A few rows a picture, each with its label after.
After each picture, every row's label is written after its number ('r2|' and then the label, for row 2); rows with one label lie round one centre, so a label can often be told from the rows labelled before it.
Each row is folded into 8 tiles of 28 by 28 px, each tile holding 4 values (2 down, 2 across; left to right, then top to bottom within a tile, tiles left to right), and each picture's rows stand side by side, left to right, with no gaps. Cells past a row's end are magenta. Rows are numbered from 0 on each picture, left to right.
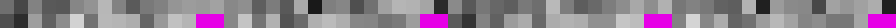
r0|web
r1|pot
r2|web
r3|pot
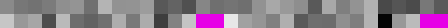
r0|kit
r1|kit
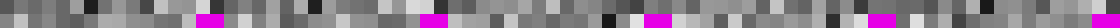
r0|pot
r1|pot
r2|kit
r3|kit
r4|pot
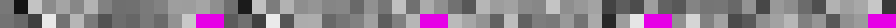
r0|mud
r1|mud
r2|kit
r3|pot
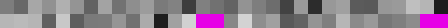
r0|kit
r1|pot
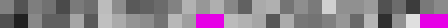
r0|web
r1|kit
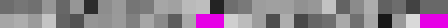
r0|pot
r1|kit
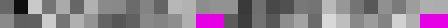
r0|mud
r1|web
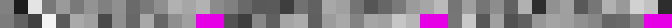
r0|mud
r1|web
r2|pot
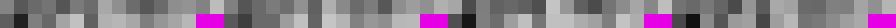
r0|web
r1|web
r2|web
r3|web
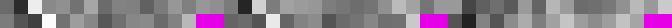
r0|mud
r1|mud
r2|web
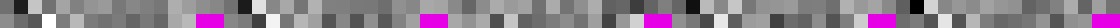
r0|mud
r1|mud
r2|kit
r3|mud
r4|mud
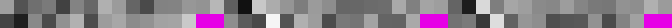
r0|web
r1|mud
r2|mud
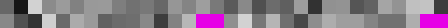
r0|mud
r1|pot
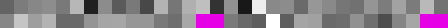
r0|pot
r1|mud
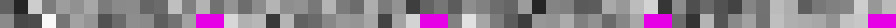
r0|mud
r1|kit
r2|pot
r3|web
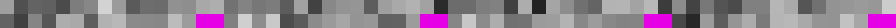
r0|web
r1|pot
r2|pot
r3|web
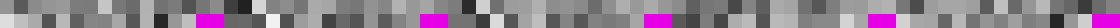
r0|kit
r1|mud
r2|mud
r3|web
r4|kit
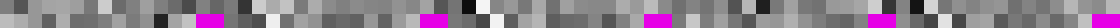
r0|kit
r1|mud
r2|mud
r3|pot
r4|mud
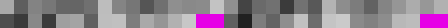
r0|web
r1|web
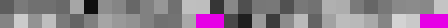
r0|pot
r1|web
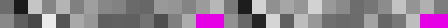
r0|mud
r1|mud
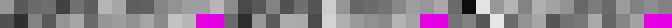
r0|web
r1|web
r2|mud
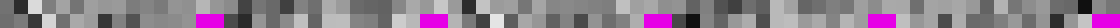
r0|mud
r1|web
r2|mud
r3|web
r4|kit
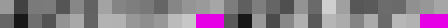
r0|web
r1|web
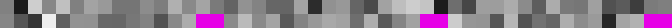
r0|mud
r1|pot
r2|kit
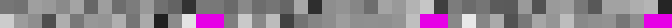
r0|kit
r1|pot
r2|pot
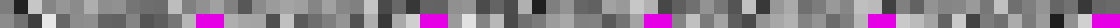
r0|mud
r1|kit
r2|pot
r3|pot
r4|kit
